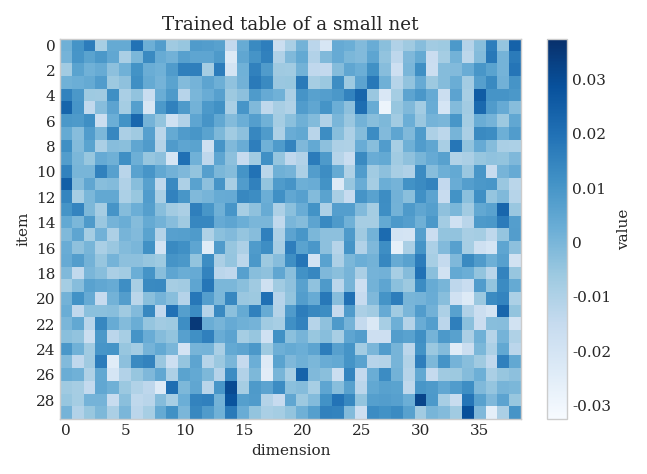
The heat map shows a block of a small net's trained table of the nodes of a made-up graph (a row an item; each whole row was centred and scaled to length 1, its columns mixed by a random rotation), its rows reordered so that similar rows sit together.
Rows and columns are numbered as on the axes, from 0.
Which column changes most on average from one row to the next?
9
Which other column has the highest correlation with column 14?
28
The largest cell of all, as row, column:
22, 11
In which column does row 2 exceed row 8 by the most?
38
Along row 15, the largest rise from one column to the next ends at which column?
30
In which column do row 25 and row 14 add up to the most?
37
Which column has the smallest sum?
32
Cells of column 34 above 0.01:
4
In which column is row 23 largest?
12
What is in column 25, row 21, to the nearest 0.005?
-0.01
